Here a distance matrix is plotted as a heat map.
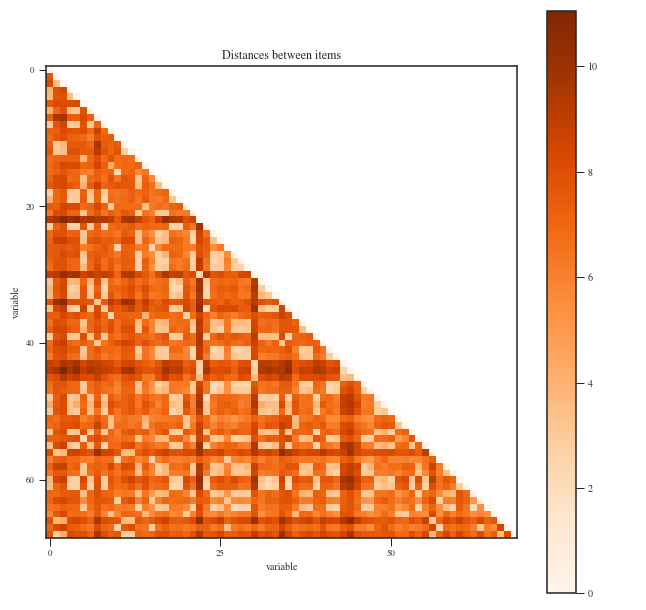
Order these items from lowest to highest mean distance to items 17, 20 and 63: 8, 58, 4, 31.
58, 31, 8, 4
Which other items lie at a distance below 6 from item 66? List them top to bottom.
1, 2, 11, 12, 56, 68
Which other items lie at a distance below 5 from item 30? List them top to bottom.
22, 43, 44, 45
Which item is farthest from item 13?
22
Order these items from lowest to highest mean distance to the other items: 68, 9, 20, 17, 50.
50, 17, 20, 9, 68
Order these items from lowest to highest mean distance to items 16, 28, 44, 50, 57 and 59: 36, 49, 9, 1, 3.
49, 3, 36, 9, 1
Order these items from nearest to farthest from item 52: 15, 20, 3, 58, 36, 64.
20, 36, 64, 15, 58, 3
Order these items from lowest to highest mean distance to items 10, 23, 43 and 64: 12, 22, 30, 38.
38, 30, 22, 12
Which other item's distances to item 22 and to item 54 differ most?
5
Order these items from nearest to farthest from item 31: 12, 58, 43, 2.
58, 12, 2, 43
